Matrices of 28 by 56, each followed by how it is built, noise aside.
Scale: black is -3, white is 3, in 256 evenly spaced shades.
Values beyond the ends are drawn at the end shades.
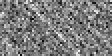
Toeplitz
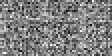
blocks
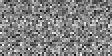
repeating columns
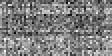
blocks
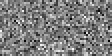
noise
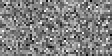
repeating rows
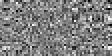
low rank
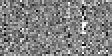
uneven columns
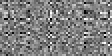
low rank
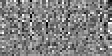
low rank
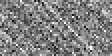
Toeplitz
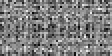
blocks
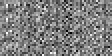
repeating rows
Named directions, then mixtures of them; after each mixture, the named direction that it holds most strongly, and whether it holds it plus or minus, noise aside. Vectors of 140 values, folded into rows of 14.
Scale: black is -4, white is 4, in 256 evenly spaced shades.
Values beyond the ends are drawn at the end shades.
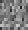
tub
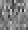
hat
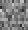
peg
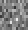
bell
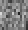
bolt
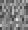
tub, plus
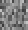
peg, plus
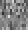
hat, minus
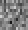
bell, minus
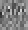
hat, plus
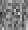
bolt, minus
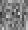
bolt, minus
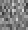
bell, plus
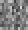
tub, minus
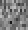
hat, minus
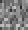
tub, plus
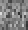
bolt, plus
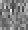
hat, plus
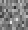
bell, plus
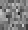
bolt, plus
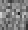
bolt, plus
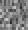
bell, minus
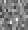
bell, plus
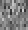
hat, minus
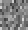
tub, minus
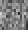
bolt, plus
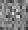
bolt, plus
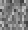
peg, minus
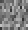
tub, plus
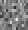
bell, plus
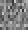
hat, plus
